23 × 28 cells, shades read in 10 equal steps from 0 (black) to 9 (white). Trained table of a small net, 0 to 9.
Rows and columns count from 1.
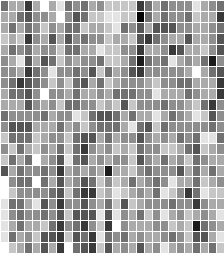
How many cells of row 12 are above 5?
8
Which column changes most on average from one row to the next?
22
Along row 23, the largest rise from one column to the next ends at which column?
9
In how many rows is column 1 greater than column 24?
14
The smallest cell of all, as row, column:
2, 18
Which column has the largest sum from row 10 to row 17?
5
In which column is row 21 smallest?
25
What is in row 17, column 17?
4
